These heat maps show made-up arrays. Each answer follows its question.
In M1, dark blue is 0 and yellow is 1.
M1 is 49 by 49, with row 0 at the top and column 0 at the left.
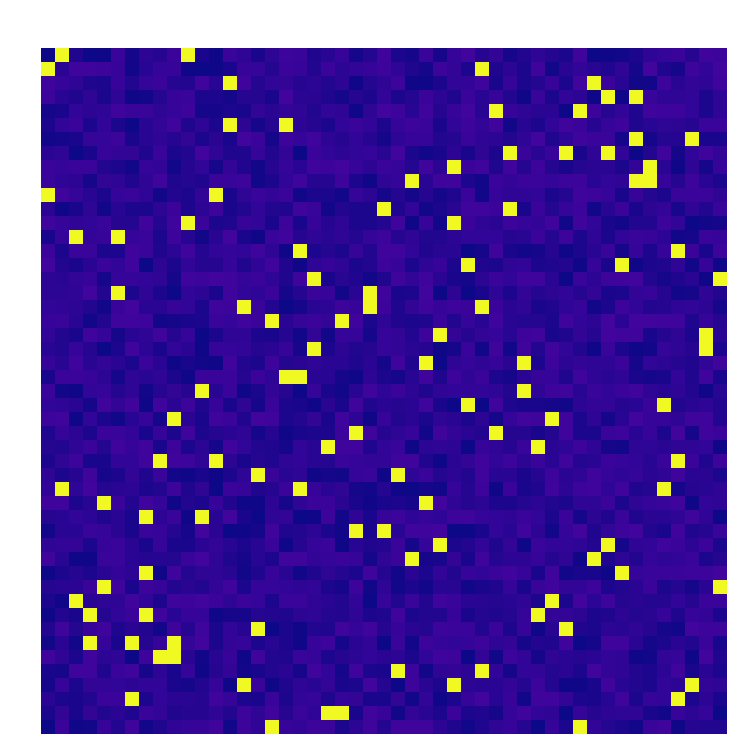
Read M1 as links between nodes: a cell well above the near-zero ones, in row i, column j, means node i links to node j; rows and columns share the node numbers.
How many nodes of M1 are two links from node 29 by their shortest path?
4
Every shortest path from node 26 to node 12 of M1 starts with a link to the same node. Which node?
node 9
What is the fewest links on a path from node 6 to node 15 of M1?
7
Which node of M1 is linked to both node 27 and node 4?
node 32
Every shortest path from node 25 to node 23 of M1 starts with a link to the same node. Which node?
node 44
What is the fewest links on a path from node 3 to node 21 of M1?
6
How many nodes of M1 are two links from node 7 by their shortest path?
4
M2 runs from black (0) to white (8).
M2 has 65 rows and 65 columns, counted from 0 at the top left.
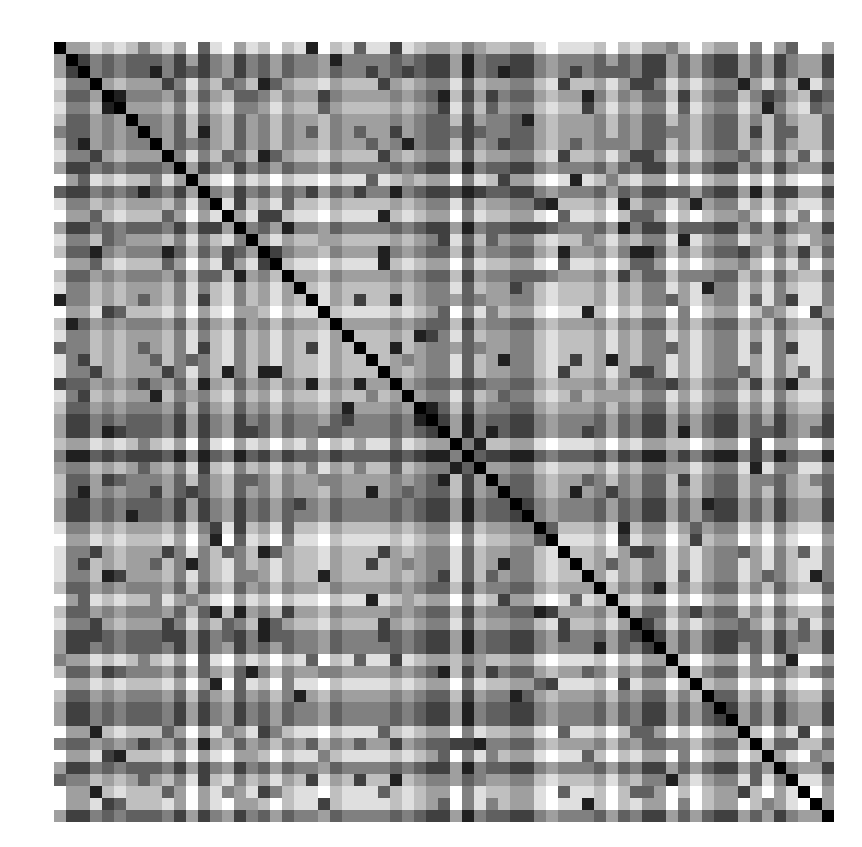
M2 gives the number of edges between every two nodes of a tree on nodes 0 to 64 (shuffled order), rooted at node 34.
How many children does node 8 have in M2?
1
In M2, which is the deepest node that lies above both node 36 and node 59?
32
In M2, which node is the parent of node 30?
31
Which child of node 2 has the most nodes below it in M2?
37
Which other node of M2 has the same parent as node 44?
5
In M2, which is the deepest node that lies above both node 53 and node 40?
47
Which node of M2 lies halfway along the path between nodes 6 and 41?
15
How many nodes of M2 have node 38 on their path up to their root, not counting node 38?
2
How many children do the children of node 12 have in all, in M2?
4
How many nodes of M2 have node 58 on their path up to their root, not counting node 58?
2
